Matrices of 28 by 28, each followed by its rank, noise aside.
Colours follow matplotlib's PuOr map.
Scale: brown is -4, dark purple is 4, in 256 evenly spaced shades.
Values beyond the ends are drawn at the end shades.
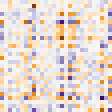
two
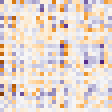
four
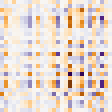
two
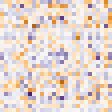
four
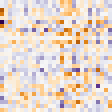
five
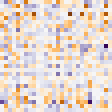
four
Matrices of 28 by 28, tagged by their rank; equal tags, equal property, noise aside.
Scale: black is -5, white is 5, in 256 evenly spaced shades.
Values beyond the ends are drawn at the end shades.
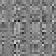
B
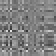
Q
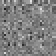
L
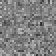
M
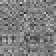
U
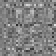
L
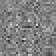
M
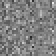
U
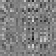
B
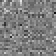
U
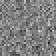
M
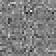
M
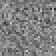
M
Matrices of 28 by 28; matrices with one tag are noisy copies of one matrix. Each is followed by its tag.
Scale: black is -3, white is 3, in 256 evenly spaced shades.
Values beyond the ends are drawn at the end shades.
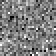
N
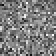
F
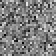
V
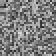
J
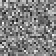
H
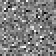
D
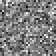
H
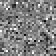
V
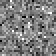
J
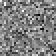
D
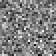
J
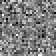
N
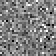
V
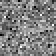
F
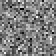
D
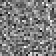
N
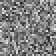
V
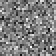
V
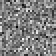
F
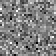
V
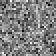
J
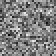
H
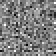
N
